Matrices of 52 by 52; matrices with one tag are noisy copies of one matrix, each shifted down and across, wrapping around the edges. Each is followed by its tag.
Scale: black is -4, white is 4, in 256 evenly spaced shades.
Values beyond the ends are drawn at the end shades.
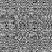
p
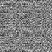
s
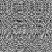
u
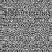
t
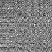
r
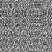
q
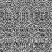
u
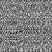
q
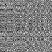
r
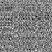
q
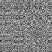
r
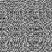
u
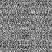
q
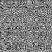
t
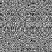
u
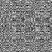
p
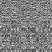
p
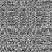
s
